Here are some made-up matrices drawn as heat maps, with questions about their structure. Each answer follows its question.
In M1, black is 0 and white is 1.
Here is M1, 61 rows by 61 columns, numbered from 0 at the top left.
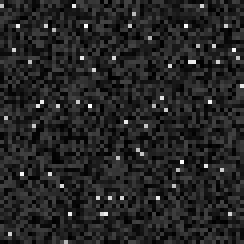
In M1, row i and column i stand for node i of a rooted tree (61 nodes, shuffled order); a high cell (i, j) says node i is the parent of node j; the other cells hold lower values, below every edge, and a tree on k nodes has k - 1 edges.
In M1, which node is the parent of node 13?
7
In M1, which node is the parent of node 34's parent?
9
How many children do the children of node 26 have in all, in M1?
5
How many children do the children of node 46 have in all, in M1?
6
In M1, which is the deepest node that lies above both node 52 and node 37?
53
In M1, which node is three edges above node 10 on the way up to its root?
11
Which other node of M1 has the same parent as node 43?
15
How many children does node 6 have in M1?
6
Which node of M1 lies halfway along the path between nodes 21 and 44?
16
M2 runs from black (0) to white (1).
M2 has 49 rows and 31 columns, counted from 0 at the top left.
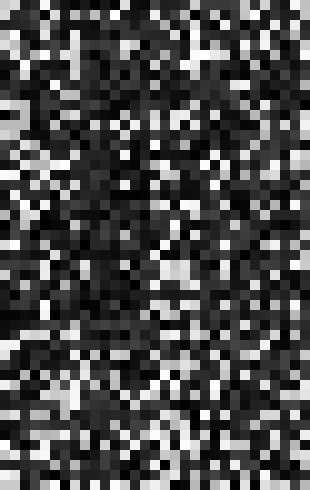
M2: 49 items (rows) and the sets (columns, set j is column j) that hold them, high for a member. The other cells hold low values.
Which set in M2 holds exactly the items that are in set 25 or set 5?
15
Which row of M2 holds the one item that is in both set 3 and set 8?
43
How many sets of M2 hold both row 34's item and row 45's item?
3
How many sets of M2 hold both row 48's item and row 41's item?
7
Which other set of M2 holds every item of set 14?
4
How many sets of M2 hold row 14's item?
5
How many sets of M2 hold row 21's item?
5
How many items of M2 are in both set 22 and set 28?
1
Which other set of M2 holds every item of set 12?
30
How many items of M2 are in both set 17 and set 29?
7
